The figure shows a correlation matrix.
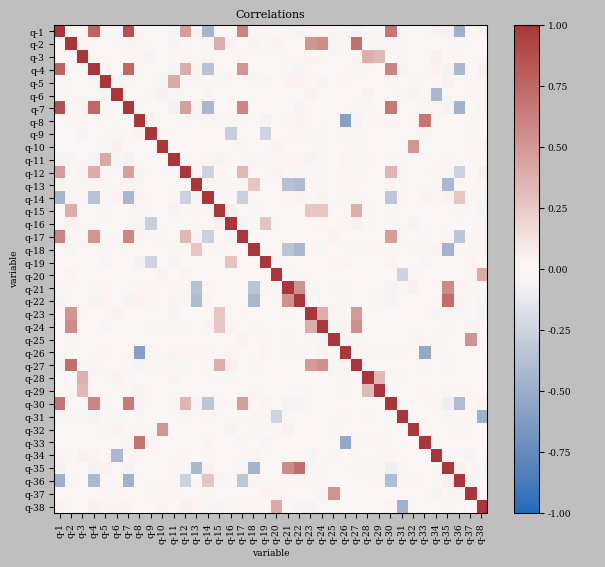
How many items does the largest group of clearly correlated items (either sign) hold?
8
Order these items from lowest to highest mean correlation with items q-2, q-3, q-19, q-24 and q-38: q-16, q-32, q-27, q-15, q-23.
q-32, q-16, q-15, q-23, q-27
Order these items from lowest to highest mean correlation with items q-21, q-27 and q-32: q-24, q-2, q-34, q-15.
q-34, q-15, q-24, q-2
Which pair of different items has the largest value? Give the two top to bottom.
q-1, q-7
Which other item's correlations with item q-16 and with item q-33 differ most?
q-8
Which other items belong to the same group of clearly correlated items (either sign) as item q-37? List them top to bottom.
q-25
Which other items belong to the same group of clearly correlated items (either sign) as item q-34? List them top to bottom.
q-6
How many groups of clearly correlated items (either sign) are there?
11
